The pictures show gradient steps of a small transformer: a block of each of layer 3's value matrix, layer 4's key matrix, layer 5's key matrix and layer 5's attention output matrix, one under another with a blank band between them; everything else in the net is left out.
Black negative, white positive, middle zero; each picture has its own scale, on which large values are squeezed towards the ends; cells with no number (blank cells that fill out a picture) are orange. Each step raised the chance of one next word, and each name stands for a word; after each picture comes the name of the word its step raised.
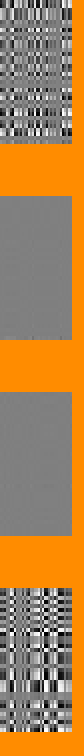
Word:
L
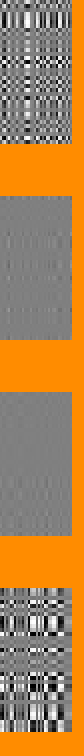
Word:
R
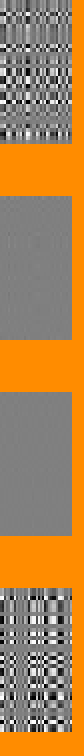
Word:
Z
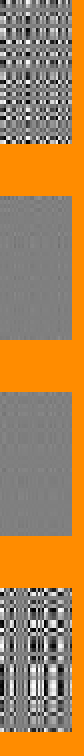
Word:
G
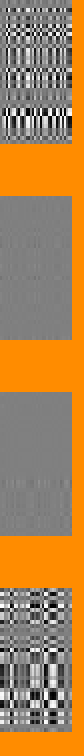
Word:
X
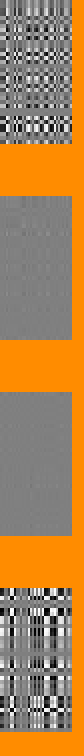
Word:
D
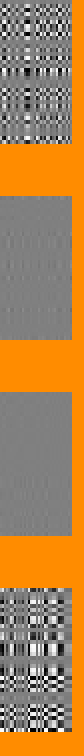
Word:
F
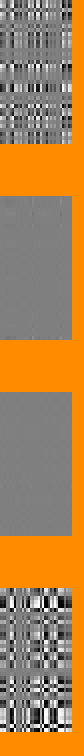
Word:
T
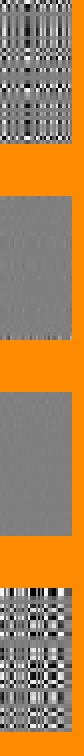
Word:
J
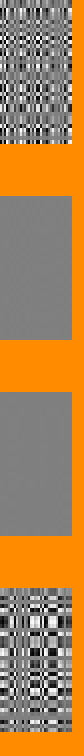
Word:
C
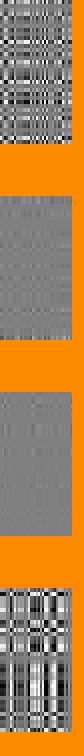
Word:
G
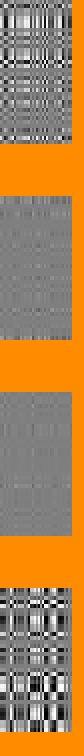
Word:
R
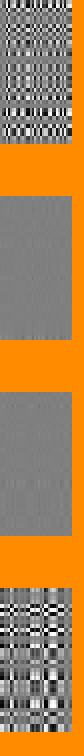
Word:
L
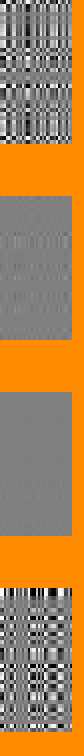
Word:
J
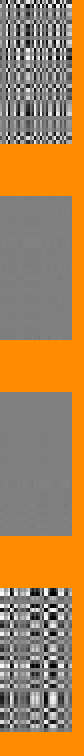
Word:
J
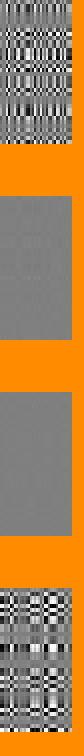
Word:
F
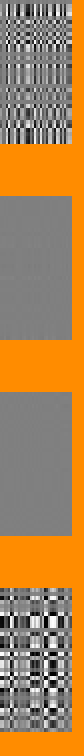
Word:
C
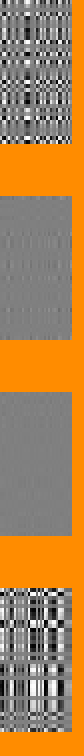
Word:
G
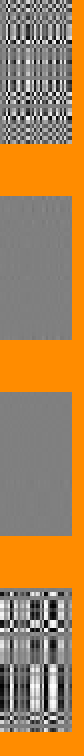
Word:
G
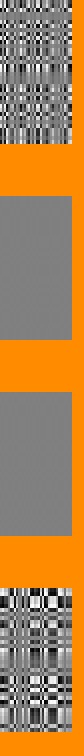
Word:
T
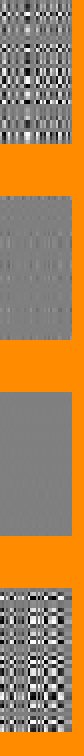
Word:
Z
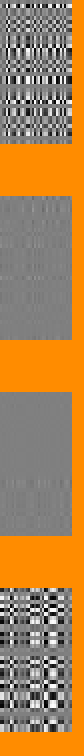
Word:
Z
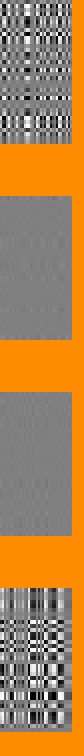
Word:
X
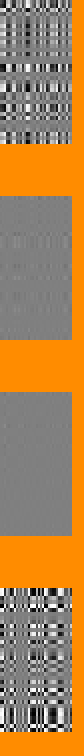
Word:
T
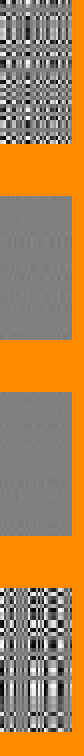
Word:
G
